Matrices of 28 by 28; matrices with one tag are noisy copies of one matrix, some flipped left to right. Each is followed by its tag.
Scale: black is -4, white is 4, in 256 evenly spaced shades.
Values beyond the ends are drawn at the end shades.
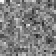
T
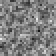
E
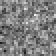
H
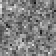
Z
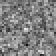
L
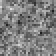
Z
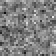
H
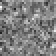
H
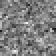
L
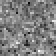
L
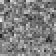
T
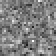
L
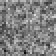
H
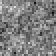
Z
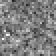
L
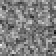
H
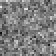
H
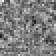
T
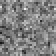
H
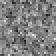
E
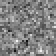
L
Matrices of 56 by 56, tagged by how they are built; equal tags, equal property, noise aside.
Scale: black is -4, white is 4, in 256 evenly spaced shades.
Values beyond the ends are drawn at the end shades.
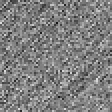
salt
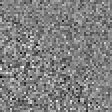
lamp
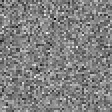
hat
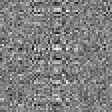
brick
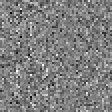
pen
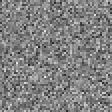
hat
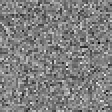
hat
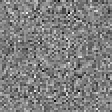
brick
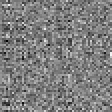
brick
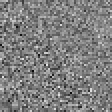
lamp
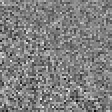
lamp
